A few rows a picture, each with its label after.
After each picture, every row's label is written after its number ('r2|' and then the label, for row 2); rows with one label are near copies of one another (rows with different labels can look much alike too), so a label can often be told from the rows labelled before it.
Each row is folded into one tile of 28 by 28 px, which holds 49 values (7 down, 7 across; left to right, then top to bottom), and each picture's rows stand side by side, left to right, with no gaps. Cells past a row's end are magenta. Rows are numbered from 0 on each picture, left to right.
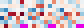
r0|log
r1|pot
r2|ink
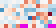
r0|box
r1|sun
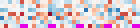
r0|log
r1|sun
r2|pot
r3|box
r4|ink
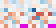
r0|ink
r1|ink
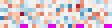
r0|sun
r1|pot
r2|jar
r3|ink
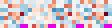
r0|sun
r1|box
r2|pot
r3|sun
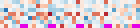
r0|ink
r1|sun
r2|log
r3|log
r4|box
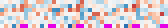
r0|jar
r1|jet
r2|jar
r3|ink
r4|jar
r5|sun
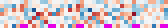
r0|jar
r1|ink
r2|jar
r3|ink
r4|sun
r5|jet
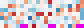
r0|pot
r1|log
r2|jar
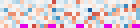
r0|ink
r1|box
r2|log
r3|ink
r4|jar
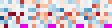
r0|log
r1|sun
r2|ink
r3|pot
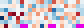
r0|log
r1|jet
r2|sun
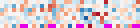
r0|jar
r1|jar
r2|jet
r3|log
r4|box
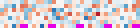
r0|jar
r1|jet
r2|pot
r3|pot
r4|jar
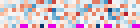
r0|jar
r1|jet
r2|sun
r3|jet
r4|pot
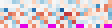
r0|ink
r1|ink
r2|ink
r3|jar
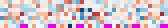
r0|sun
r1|sun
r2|jet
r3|ink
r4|box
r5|sun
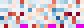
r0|log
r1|box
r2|log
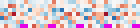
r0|pot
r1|box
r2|ink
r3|sun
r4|pot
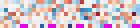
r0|ink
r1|jet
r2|jet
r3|pot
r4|sun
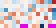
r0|ink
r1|jet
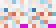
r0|ink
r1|ink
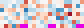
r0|box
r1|sun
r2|pot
